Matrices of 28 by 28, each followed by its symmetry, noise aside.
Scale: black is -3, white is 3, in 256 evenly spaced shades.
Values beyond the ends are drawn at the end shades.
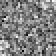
symmetric.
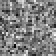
antisymmetric.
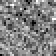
symmetric across the other diagonal.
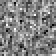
no symmetry.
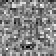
mirrored left to right.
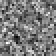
same after a half turn.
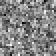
same after a half turn.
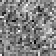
symmetric across the other diagonal.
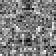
mirrored left to right.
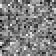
no symmetry.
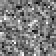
symmetric across the other diagonal.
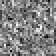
same after a half turn.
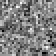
symmetric.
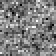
no symmetry.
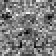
mirrored left to right.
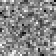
symmetric across the other diagonal.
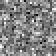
same after a half turn.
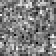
no symmetry.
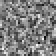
antisymmetric.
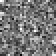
same after a half turn.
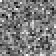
symmetric.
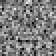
mirrored left to right.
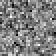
no symmetry.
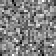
same after a half turn.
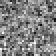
no symmetry.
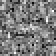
same after a half turn.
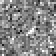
symmetric.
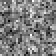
antisymmetric.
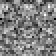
mirrored left to right.
